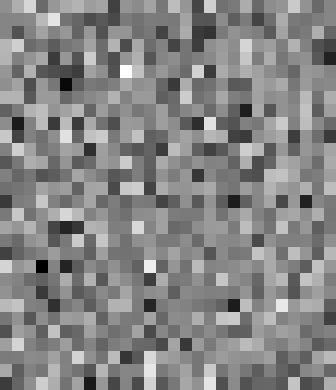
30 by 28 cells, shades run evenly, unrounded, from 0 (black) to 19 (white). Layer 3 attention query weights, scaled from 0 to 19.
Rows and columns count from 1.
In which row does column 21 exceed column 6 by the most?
18
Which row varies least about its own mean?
23
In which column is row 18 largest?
12
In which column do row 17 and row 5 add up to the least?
28
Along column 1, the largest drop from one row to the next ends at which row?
30
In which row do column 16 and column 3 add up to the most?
1
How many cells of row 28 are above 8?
24
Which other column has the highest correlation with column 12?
8
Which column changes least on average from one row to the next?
16
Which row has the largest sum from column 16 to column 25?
25
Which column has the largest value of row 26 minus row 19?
5
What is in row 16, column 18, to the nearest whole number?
11
